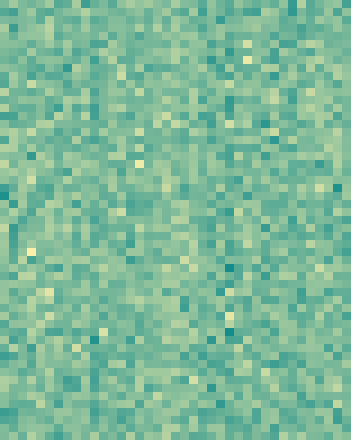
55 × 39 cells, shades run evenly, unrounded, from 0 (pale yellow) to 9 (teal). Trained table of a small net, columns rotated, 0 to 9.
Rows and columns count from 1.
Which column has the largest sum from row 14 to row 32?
26
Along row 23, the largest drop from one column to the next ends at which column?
28
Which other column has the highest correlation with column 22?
12
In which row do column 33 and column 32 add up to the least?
35
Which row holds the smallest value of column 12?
42
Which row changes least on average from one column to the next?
36
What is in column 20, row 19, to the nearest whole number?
5
